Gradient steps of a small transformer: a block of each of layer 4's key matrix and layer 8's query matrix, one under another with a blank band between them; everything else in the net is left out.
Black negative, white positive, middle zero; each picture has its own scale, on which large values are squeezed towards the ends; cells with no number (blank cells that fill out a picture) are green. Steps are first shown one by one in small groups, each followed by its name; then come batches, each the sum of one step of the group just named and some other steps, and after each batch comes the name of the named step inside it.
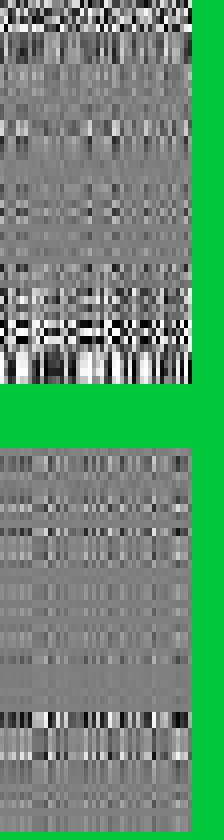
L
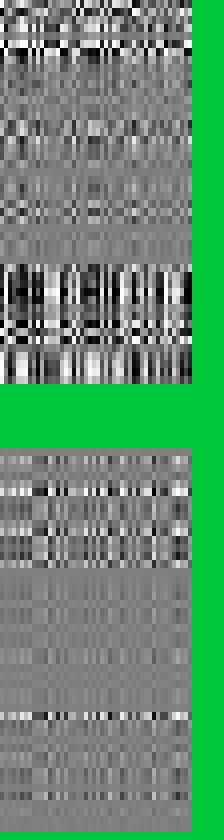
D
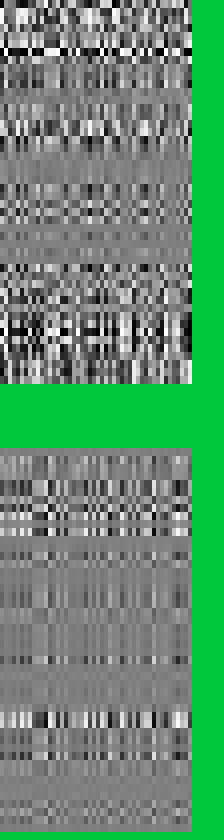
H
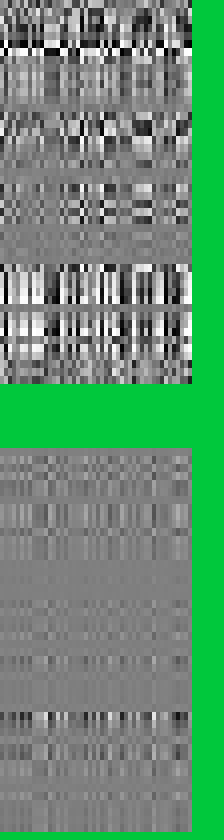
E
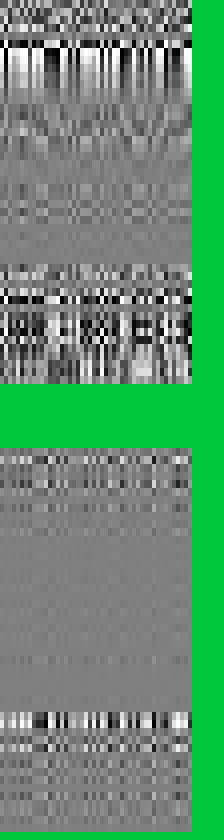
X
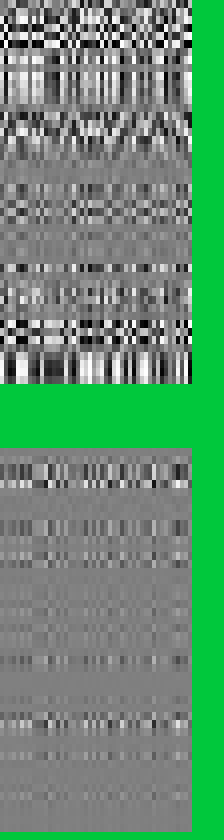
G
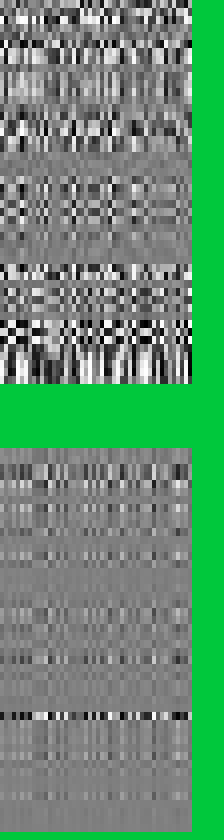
G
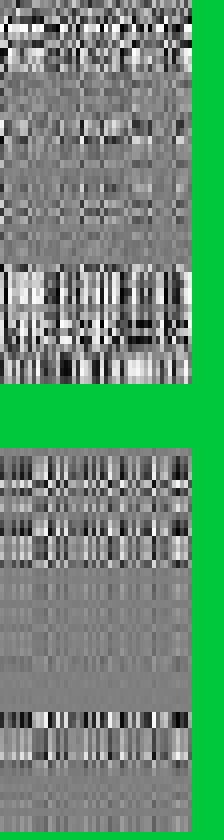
L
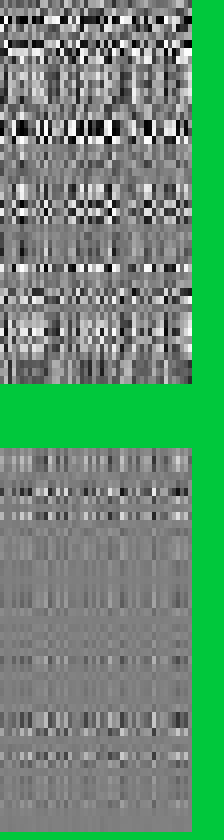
E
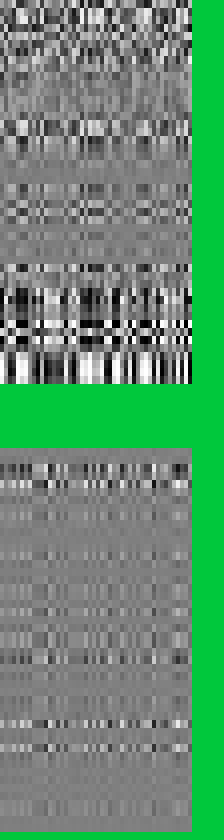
G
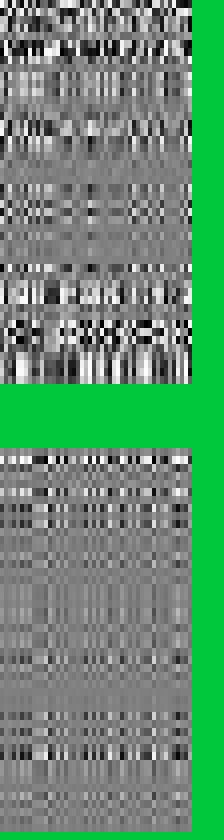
G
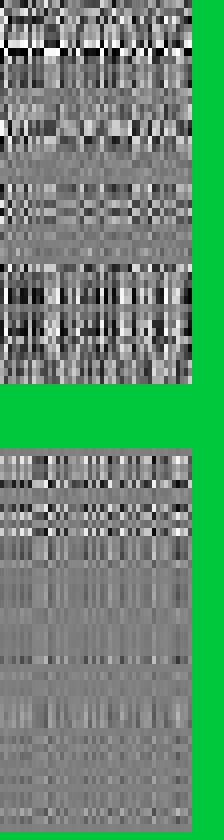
H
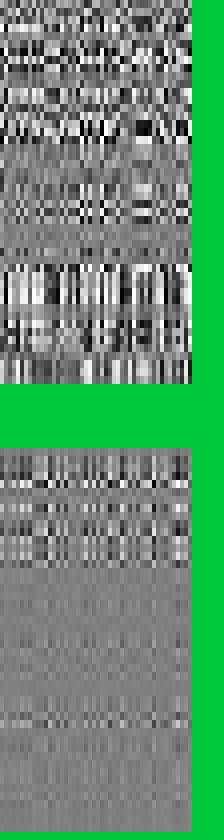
E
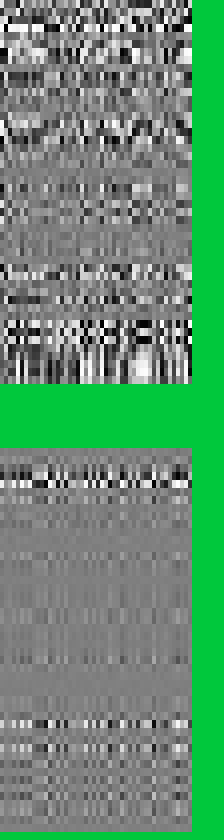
X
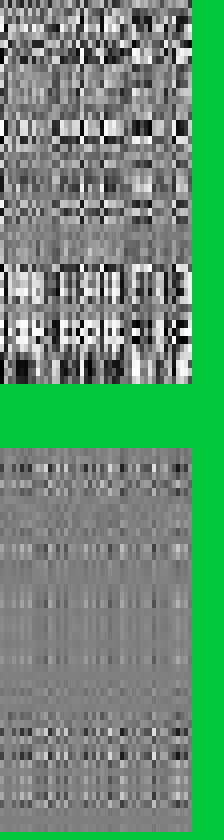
E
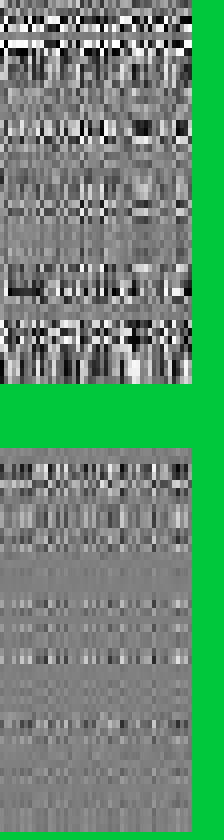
D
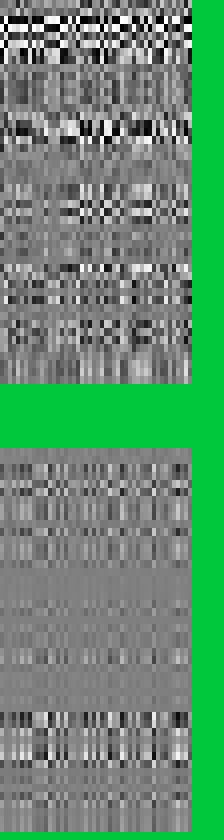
L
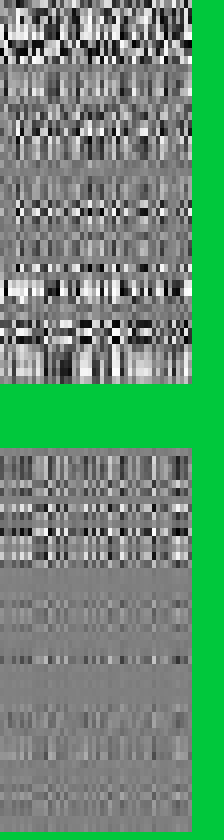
L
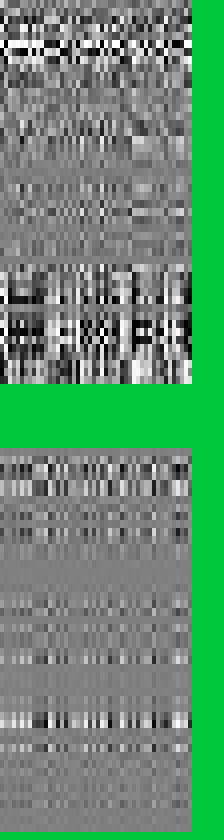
X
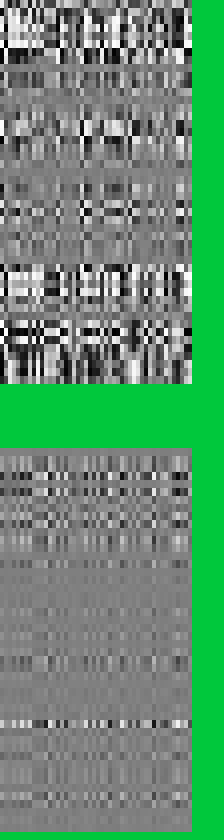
H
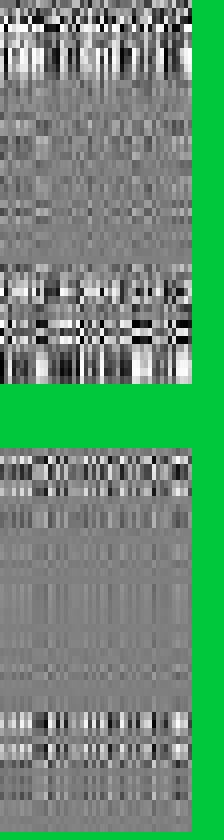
X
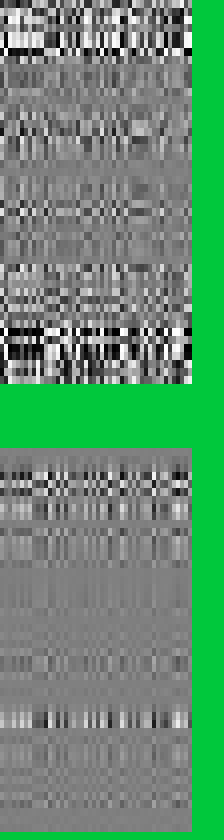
H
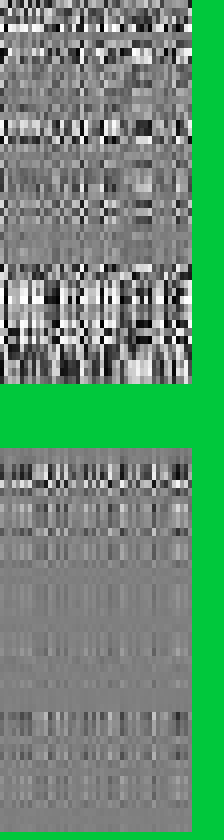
E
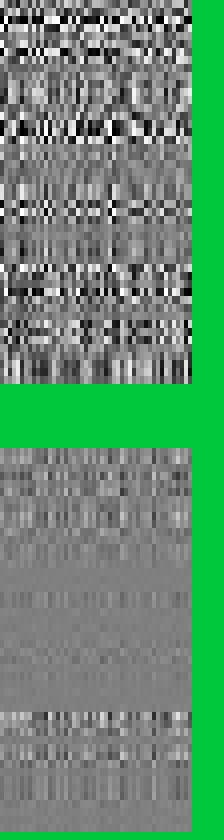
D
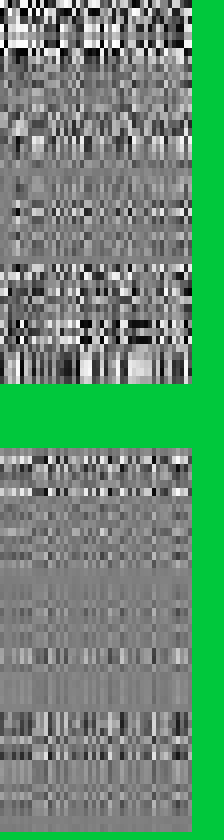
D
